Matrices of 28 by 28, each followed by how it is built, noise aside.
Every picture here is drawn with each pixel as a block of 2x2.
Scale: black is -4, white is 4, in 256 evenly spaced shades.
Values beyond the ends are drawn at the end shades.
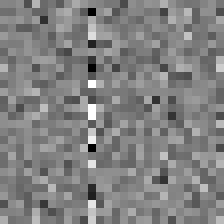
uneven columns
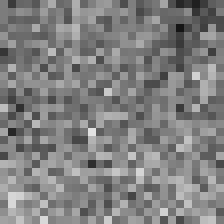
smooth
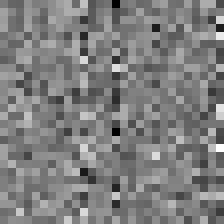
uneven columns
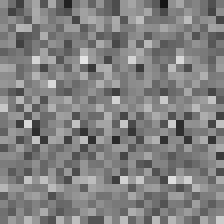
repeating columns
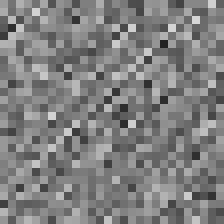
Hankel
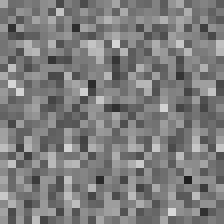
repeating columns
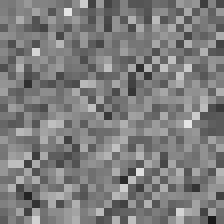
Hankel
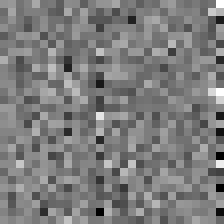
uneven columns
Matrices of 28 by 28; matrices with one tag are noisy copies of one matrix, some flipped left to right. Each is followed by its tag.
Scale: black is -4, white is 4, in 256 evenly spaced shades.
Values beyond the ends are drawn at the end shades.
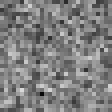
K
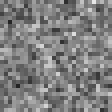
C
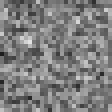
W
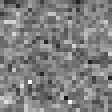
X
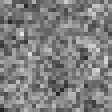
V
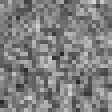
C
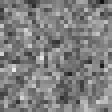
X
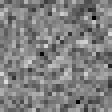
W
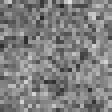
V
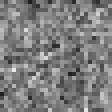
X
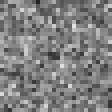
C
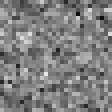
W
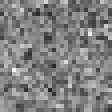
V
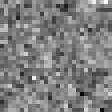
C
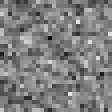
W
